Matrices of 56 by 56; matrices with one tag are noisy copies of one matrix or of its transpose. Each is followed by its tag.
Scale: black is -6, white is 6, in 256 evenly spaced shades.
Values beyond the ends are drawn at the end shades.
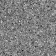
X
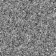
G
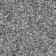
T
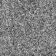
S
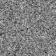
T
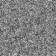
G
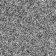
X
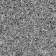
X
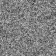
T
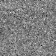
S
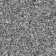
T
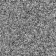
G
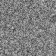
X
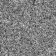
T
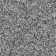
G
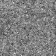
S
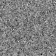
G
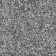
S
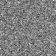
X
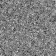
X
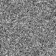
T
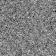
X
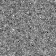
X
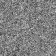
T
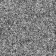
S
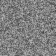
X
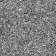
S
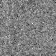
S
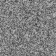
G
